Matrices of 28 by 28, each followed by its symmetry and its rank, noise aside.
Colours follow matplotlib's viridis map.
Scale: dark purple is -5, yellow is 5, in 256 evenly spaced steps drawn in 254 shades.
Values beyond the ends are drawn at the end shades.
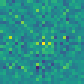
symmetric, rank four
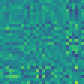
antisymmetric, rank four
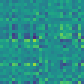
no symmetry, rank two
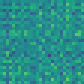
no symmetry, rank three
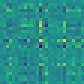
no symmetry, rank two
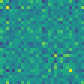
symmetric, rank three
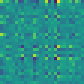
no symmetry, rank two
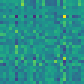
no symmetry, rank three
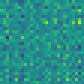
no symmetry, rank four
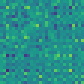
symmetric, rank three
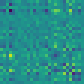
symmetric, rank two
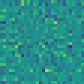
antisymmetric, rank four
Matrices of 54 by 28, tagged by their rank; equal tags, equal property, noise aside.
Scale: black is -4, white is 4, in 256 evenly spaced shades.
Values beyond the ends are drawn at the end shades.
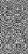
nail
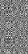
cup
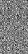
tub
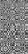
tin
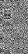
nail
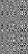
tin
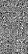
tub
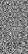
tub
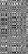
tin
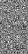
tub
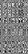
cup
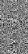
tub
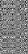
cup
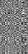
tin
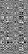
tin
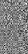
nail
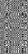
tin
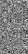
tub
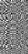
tin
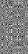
tin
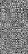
nail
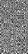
nail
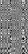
tin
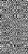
nail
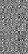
cup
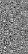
tub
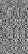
cup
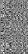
nail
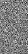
tub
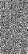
tub
